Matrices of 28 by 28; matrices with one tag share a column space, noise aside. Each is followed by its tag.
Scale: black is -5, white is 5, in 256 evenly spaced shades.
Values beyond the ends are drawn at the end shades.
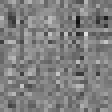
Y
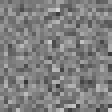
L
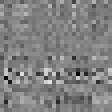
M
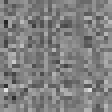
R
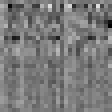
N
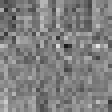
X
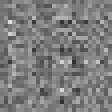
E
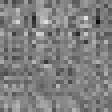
Y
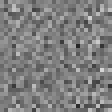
L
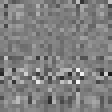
M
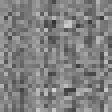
R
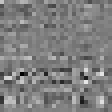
M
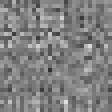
X
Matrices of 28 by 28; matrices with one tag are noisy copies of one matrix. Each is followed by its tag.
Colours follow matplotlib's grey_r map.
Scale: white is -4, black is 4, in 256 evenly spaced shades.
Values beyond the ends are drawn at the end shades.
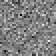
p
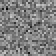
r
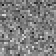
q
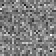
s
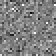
p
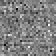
s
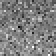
q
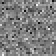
r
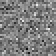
r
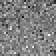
q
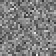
p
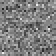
r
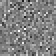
p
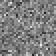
p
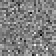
p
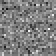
r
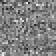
r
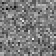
r
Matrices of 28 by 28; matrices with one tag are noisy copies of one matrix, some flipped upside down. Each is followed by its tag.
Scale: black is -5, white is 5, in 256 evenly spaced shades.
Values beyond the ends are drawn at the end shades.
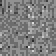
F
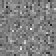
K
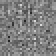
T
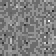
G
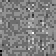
F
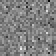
K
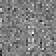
F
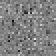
T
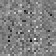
T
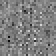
T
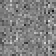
G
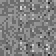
K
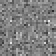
G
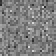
F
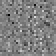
T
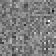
G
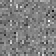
G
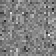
G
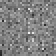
F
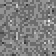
G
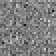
G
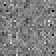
G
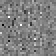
T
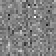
T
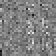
F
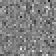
K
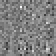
K
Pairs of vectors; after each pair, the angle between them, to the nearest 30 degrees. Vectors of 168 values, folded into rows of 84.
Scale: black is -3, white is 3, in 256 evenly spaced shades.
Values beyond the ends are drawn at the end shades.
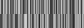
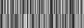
30 degrees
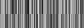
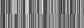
150 degrees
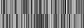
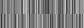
120 degrees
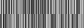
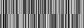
30 degrees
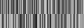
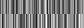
30 degrees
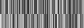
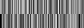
150 degrees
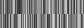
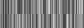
60 degrees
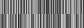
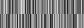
120 degrees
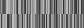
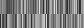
150 degrees
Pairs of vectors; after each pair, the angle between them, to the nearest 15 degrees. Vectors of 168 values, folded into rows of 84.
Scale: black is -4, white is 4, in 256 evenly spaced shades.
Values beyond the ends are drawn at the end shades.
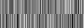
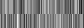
150 degrees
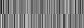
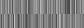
135 degrees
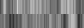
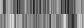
150 degrees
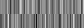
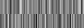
30 degrees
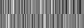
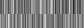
30 degrees
